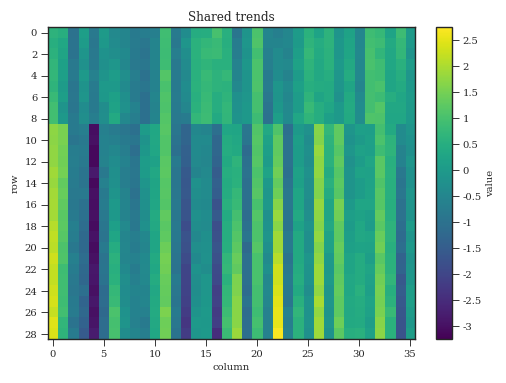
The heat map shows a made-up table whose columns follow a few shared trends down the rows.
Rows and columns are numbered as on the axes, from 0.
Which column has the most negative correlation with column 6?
27
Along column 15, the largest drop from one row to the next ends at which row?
9
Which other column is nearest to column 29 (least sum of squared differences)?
24
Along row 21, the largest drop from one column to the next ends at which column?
23
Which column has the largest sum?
0
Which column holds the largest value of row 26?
22
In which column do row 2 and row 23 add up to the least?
4
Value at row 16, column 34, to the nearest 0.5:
-1
